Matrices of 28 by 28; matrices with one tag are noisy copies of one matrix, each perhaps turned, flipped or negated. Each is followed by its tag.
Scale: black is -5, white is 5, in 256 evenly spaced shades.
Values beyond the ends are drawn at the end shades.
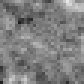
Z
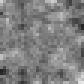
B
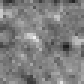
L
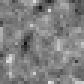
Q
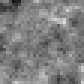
Z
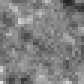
Z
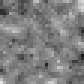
B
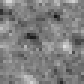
L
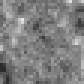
Z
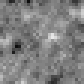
L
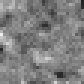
Q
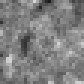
Q
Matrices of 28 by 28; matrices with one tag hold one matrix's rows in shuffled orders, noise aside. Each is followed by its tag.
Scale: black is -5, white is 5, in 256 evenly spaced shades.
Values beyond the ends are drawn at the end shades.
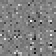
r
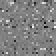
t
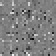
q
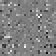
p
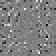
p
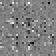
q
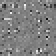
p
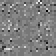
p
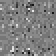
q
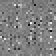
r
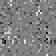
p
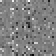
q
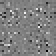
p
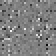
p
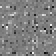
t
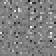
r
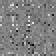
q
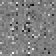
q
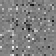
q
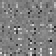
r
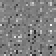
r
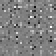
r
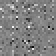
q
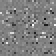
t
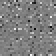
r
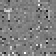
p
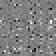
r
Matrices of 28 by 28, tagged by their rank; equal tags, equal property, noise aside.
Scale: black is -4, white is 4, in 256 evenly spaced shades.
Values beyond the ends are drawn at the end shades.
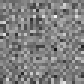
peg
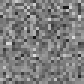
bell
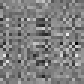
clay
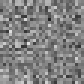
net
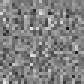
bell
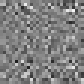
net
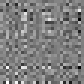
clay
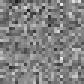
bell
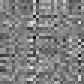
net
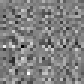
net
